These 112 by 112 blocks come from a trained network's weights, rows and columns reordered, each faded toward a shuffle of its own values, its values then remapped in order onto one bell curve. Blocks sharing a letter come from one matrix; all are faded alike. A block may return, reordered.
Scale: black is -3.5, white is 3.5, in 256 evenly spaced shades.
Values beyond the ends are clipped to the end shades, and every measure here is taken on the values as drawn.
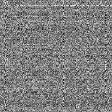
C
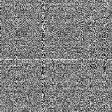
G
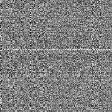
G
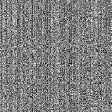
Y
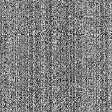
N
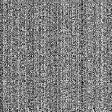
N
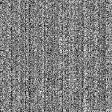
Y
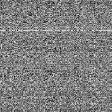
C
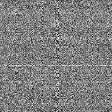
G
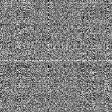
G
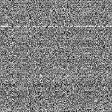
G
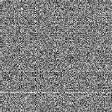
G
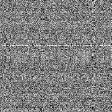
G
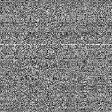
G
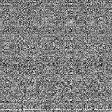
C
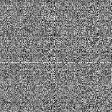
G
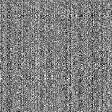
Y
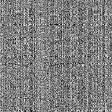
N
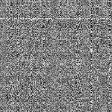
G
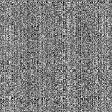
Y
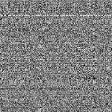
C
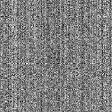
Y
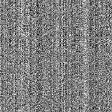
N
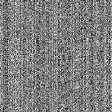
N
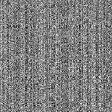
N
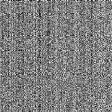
Y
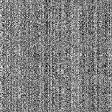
N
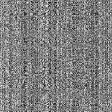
N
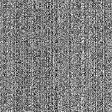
N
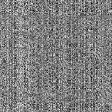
N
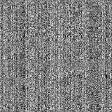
N
